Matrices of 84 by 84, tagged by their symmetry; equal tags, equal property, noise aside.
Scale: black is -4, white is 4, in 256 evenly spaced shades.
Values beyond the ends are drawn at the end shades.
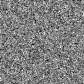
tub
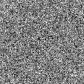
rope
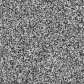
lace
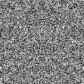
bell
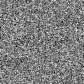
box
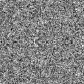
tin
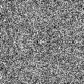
tin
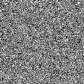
tub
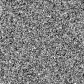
tub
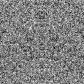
bell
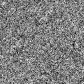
rope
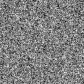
lace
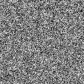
lace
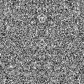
bell
